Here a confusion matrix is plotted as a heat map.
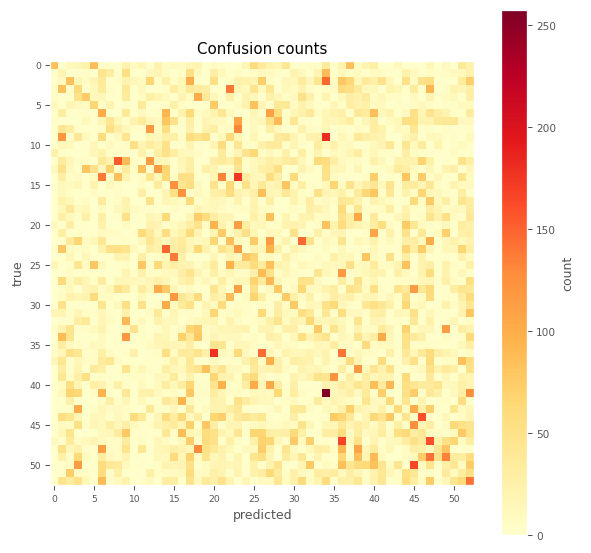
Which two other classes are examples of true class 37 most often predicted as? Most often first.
27, 51
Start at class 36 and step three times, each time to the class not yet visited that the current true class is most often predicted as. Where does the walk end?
14
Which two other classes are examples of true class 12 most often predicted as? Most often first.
8, 9
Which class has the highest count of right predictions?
47
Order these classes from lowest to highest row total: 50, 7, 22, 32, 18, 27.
18, 32, 27, 7, 22, 50
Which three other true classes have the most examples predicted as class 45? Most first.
50, 28, 43
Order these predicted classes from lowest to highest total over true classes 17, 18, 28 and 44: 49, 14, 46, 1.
49, 1, 14, 46
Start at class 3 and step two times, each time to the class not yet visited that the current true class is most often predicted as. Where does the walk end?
31
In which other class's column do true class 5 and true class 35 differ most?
25
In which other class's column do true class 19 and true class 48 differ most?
6
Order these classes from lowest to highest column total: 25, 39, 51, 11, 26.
11, 39, 51, 26, 25
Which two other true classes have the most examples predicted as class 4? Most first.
13, 39
